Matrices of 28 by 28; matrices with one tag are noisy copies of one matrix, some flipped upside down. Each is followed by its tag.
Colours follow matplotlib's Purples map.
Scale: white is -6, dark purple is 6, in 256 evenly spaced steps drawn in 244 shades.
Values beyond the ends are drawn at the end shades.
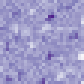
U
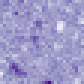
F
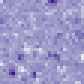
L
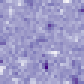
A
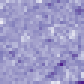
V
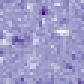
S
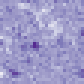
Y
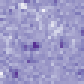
Y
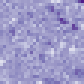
V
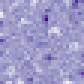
A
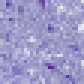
U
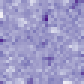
A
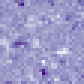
S
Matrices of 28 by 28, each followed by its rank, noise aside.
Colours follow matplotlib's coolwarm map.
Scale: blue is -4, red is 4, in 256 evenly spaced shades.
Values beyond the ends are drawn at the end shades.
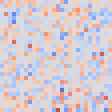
eight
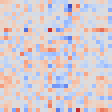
four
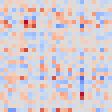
four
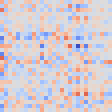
three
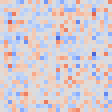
eight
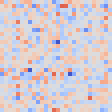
six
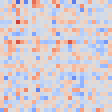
six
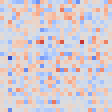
six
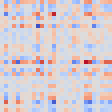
two
